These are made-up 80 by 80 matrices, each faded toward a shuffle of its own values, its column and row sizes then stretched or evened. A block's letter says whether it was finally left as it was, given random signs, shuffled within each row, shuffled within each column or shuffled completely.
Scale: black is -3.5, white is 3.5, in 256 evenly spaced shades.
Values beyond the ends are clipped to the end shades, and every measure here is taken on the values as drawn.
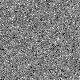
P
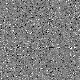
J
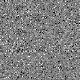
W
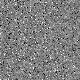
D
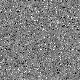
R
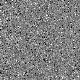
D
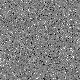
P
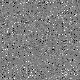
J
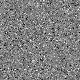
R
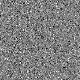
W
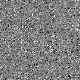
W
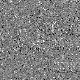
W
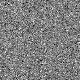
D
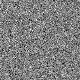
D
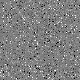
W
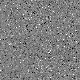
D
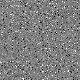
W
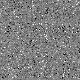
J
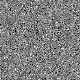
J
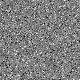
P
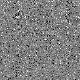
W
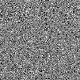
W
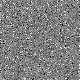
D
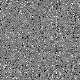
J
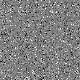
J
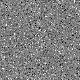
D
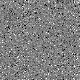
W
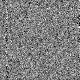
D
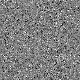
D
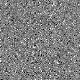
W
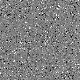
J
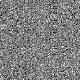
W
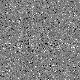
J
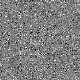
W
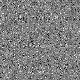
W
